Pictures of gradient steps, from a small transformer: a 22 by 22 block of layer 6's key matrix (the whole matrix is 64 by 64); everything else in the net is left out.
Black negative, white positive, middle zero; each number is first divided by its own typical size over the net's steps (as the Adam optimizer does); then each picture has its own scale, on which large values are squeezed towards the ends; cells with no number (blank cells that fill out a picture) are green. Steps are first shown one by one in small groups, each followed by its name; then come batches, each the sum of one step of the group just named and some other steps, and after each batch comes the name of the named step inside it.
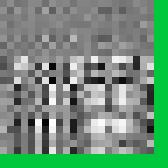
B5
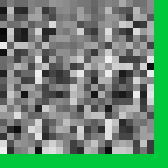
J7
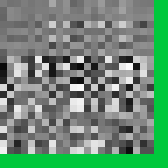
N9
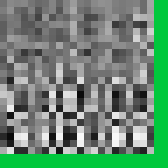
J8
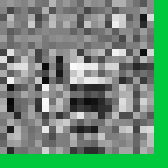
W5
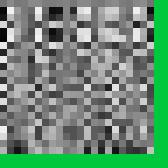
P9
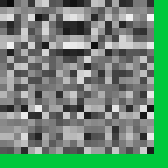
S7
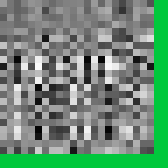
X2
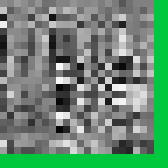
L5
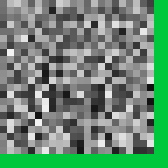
W5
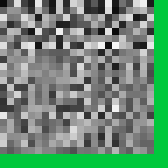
S7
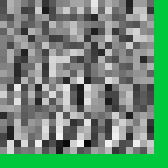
J8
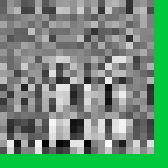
B5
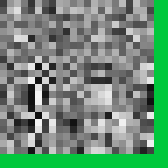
B5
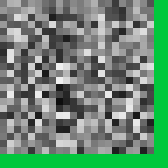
L5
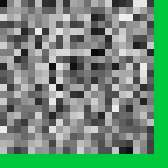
N9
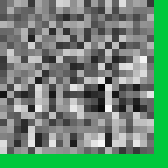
N9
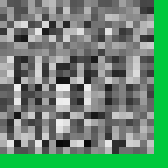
P9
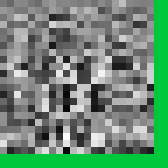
L5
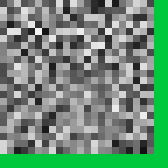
N9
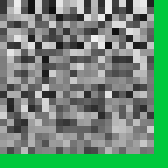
W5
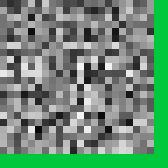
X2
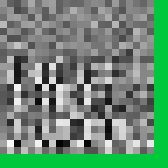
X2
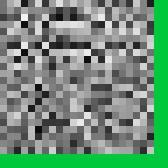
X2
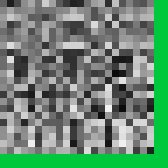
S7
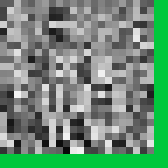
P9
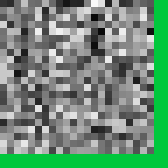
S7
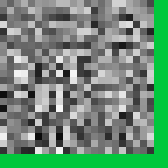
P9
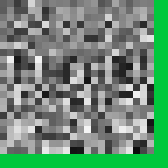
X2
